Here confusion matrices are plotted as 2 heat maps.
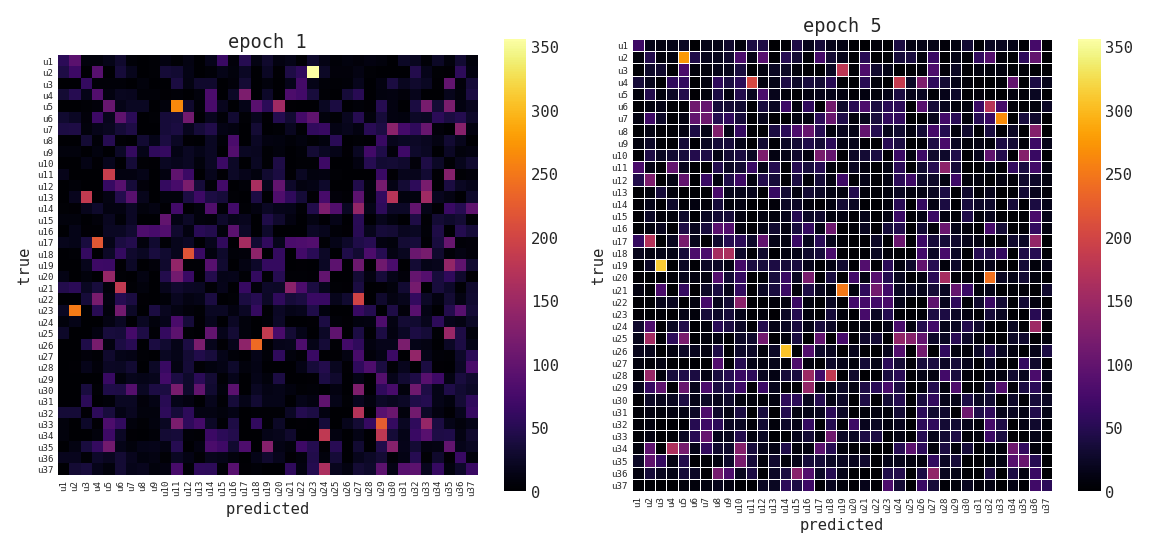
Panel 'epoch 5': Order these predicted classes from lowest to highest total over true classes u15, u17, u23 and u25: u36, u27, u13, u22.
u13, u22, u27, u36
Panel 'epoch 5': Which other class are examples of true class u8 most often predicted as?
u36
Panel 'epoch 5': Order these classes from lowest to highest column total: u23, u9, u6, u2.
u6, u23, u9, u2
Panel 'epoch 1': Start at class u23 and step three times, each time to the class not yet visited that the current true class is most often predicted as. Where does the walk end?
u17
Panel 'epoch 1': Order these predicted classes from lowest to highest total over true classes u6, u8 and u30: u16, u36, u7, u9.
u9, u36, u7, u16
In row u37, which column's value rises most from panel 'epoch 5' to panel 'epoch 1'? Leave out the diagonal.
u24
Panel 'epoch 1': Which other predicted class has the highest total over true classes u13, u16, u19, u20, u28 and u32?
u27
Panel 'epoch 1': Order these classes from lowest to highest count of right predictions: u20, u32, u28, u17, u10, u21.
u10, u20, u28, u32, u21, u17
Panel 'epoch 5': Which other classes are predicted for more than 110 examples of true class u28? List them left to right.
u2, u16, u18
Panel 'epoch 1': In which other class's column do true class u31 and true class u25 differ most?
u19
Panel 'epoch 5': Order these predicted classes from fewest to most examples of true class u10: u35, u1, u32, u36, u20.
u1, u20, u36, u32, u35
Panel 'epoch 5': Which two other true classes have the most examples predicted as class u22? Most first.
u21, u20
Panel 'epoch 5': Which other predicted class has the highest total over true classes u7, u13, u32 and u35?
u33
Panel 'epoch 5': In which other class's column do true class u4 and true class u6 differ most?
u11
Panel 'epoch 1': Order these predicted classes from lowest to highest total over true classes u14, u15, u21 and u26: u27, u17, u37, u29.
u29, u37, u17, u27
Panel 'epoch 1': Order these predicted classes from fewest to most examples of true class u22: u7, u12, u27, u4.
u12, u7, u4, u27
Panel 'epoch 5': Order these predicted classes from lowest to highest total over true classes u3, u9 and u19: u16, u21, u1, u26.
u1, u16, u26, u21
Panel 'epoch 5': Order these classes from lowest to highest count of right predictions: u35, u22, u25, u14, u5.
u14, u5, u22, u35, u25
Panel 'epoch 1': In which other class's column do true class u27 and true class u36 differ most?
u32
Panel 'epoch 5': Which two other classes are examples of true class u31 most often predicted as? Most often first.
u30, u7
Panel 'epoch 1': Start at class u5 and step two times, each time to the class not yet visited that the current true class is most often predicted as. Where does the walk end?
u35
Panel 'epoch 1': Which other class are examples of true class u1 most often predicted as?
u2
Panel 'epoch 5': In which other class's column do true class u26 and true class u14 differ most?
u16
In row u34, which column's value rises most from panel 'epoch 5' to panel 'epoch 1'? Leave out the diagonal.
u29
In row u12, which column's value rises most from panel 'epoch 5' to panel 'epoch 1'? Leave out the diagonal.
u18
